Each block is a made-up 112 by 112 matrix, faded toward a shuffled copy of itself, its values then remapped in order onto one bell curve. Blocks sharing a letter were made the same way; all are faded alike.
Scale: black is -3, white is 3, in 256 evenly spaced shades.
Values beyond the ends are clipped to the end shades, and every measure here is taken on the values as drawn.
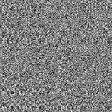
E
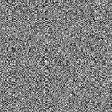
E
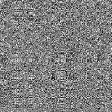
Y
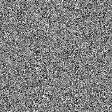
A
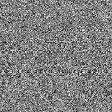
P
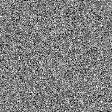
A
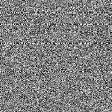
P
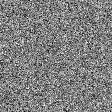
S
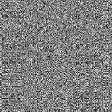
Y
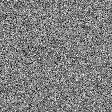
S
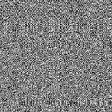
E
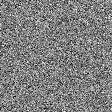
S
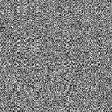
E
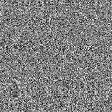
P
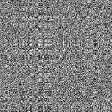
E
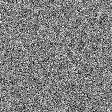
S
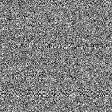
P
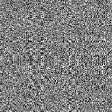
Y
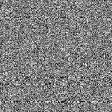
P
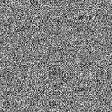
E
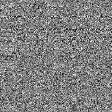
P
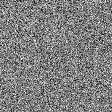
S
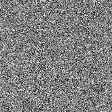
A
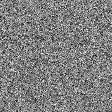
S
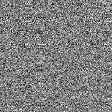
P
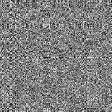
Y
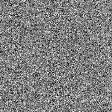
A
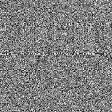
P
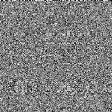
P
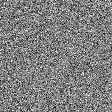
S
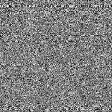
P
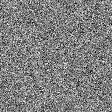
S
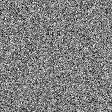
S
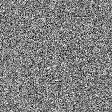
S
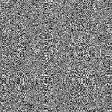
Y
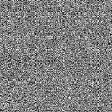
Y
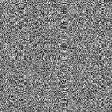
E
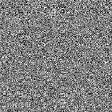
P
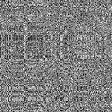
E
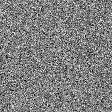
S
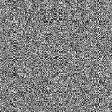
Y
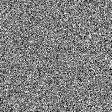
A
